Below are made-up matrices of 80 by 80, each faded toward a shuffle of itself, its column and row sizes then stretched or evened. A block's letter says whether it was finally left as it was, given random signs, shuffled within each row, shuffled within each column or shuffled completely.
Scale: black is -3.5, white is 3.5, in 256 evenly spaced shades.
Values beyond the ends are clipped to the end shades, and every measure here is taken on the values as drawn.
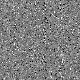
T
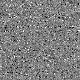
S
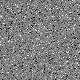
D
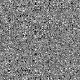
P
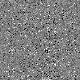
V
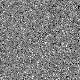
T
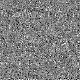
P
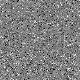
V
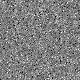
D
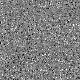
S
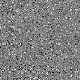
P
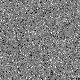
D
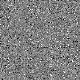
V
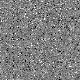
V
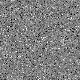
S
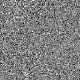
P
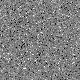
D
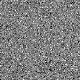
P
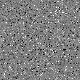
S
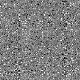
P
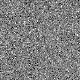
T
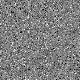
T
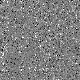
T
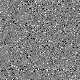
S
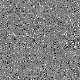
V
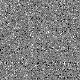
V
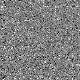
V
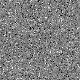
T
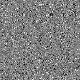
P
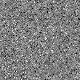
T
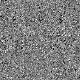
V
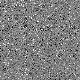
V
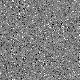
T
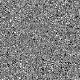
V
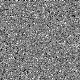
S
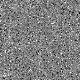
T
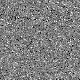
S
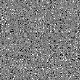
P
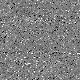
S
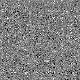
V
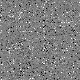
V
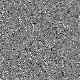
T
